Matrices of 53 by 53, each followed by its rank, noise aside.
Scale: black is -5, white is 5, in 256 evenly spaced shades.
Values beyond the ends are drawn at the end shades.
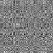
six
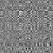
three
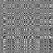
two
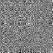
six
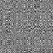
five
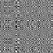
three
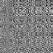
four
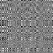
two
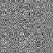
six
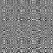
two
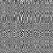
three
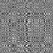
two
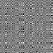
two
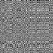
two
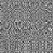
four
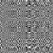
three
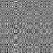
three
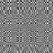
two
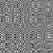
three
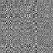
three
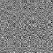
five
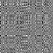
four
